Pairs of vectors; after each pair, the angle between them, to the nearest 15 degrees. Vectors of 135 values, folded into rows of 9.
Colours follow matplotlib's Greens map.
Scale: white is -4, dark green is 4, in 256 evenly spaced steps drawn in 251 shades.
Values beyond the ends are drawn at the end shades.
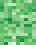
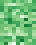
15 degrees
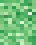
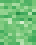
30 degrees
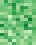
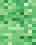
75 degrees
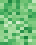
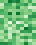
30 degrees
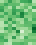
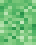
45 degrees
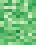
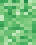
120 degrees
